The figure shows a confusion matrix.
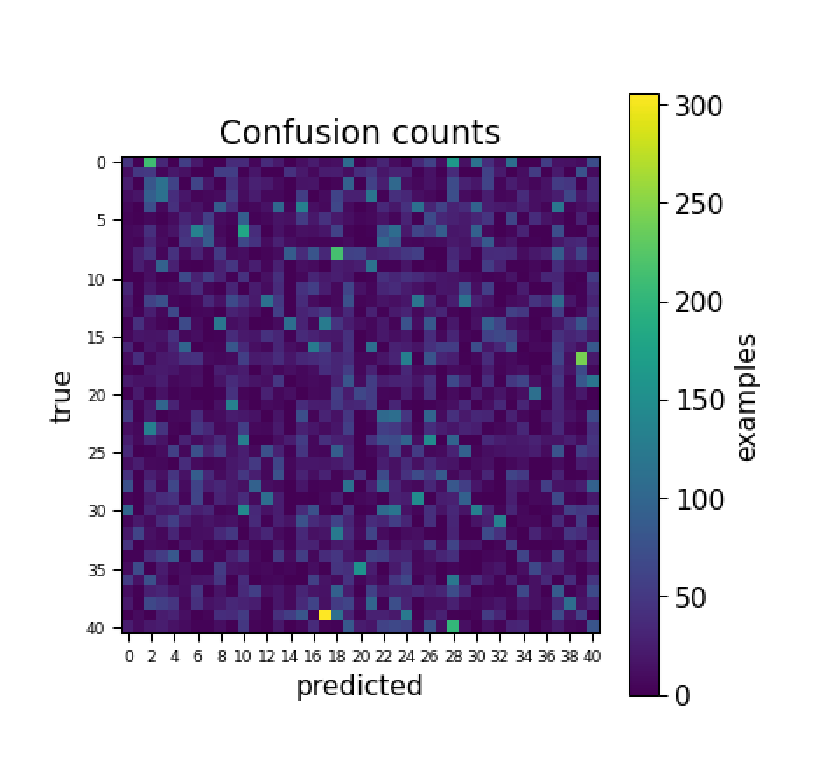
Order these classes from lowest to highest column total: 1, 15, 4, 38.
1, 38, 4, 15
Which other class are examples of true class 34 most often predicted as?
4
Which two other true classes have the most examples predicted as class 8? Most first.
14, 4
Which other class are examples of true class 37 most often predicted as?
18
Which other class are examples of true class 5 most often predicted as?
10
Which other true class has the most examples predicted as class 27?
6
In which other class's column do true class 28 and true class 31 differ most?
32
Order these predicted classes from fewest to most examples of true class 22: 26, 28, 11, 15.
11, 28, 15, 26
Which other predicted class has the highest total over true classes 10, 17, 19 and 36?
39
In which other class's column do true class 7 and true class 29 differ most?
25
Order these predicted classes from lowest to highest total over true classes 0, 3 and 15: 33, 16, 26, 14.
14, 16, 26, 33
